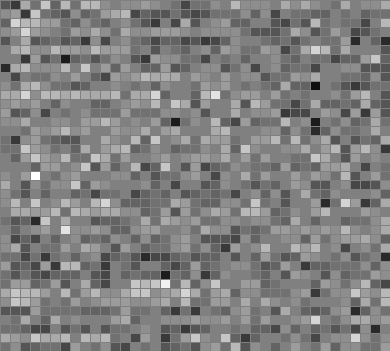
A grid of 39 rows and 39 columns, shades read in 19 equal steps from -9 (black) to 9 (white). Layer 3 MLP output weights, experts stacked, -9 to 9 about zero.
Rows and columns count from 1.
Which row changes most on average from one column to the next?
23
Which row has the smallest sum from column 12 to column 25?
29
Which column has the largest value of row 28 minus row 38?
32
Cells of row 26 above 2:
4
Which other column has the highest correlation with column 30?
39
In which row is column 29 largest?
14
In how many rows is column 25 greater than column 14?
19
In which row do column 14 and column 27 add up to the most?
16
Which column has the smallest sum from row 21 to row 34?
21
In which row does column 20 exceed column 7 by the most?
7
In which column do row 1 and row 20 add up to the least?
2
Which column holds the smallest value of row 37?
38
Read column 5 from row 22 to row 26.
-2 0 2 5 2
